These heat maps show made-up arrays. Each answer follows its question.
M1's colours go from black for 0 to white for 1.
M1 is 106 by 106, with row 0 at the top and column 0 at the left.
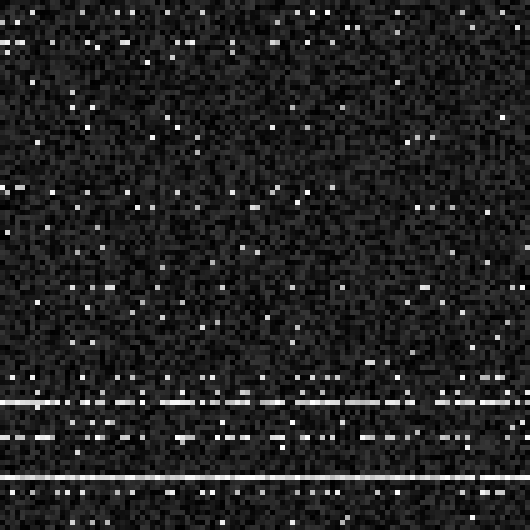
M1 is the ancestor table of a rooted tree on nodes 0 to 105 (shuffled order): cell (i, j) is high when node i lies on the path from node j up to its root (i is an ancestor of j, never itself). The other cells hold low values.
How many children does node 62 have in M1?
2
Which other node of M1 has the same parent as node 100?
33
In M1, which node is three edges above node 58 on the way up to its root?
104
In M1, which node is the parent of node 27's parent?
95
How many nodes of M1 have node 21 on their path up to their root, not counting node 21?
4
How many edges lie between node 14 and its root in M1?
7
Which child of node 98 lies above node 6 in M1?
75
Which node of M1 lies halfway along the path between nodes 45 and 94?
5
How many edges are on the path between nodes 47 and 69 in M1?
5
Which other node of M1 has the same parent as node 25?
10
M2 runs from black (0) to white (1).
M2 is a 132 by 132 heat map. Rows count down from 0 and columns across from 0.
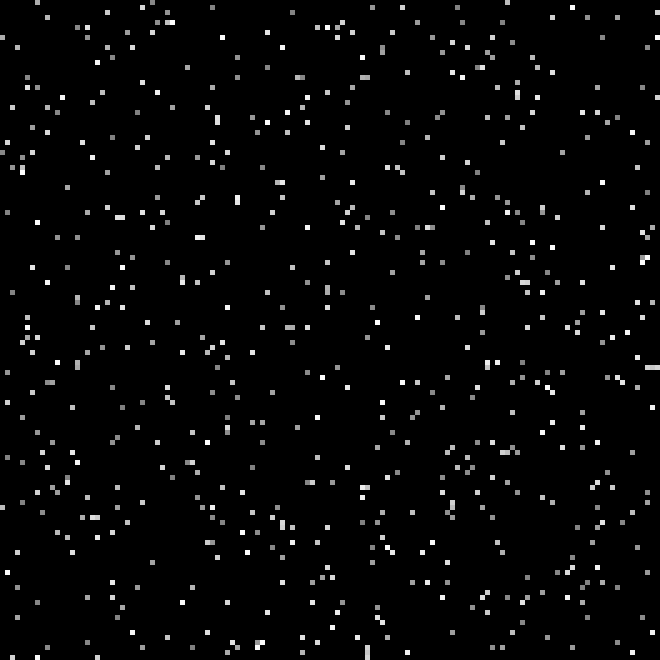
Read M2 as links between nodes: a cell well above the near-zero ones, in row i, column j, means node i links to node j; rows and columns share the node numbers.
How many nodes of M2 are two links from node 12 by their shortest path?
4
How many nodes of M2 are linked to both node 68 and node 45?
2
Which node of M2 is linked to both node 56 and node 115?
node 105
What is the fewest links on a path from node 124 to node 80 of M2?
2
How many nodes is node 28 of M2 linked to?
6
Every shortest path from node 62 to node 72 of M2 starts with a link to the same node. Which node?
node 120
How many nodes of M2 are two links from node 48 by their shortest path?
8
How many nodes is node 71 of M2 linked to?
2
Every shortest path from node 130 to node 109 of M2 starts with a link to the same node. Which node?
node 60
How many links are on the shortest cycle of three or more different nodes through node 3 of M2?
3
